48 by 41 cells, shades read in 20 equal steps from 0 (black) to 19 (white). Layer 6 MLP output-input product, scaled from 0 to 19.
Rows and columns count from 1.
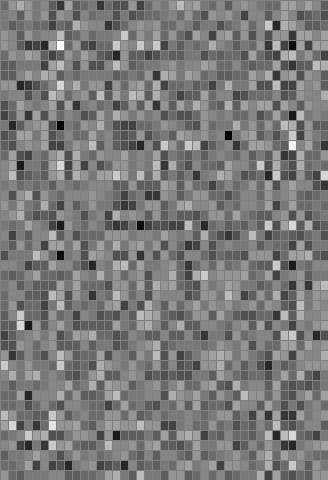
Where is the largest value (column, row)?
8, 5
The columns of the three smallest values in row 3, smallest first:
35, 14, 7
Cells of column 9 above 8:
30
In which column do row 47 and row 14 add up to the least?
16
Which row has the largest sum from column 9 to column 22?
18
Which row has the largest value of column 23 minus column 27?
1
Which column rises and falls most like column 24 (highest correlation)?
37
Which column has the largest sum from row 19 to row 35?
3
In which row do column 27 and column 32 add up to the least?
4
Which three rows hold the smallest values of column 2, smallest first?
13, 36, 24
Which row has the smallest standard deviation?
46
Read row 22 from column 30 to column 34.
12 9 8 7 7
